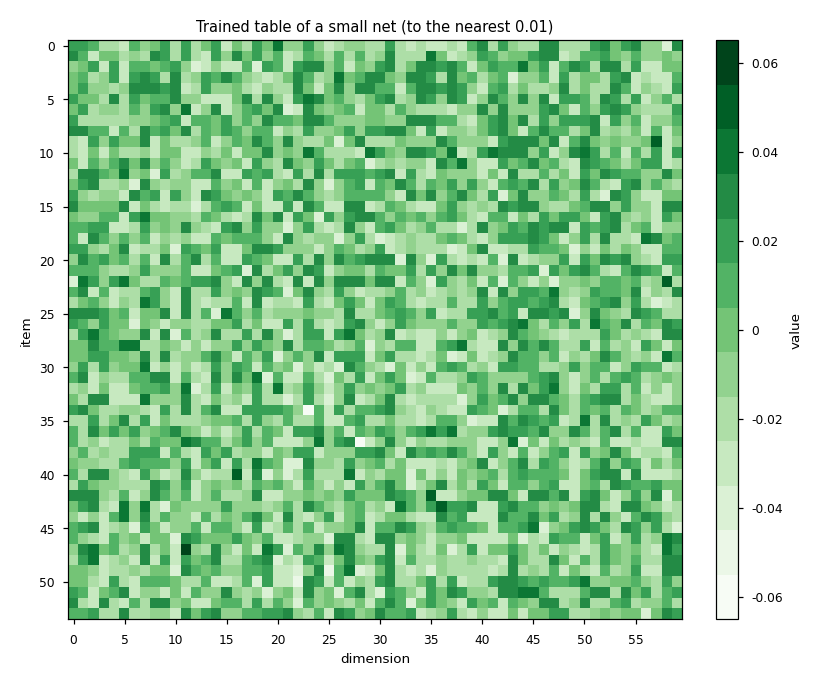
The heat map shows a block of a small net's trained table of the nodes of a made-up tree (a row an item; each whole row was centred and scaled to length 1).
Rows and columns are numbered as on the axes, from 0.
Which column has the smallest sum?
25
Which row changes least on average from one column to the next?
7
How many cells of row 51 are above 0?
26
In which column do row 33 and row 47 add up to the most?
11
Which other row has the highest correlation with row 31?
1
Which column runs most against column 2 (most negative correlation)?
8
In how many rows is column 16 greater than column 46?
14
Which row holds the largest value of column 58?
22
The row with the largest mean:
36
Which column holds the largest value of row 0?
20
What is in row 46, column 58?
0.04
